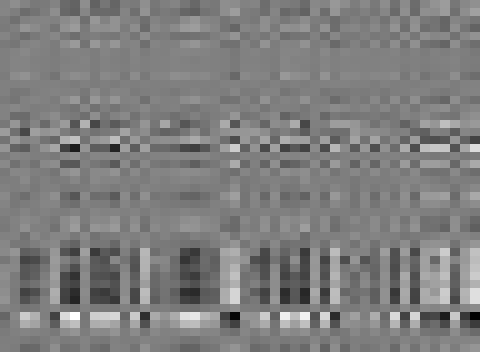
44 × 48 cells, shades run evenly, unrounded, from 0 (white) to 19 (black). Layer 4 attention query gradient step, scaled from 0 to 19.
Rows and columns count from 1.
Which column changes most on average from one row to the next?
8
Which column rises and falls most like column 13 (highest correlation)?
1
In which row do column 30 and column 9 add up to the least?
16
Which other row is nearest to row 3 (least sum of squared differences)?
13
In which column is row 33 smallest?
48
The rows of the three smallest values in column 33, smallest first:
40, 41, 18
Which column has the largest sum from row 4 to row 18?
24
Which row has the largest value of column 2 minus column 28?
19
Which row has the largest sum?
37
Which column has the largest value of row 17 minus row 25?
43
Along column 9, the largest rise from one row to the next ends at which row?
17
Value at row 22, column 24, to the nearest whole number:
11
